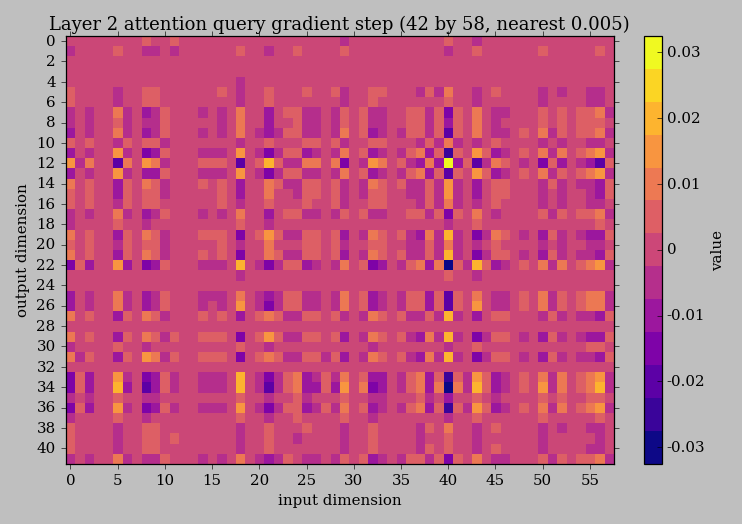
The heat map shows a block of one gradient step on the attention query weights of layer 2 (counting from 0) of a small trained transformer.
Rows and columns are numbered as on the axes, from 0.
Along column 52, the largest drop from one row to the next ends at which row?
12
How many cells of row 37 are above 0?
7
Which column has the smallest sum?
40
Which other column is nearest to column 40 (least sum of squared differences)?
21
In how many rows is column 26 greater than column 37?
15
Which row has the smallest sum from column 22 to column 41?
22
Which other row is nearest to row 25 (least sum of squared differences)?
9
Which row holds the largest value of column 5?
34
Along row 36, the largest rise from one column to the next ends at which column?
41
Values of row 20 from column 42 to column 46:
0 -0.005 0 0.005 0
